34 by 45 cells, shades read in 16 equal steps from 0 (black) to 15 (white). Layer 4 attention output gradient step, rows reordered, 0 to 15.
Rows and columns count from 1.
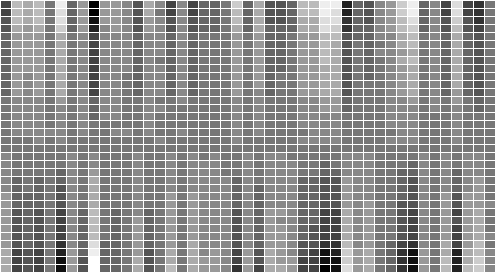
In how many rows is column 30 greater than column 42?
10
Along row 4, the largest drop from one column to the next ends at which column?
32
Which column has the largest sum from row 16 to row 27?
9
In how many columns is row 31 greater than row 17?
20
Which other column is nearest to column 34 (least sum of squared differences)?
25
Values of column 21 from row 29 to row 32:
8 8 8 8
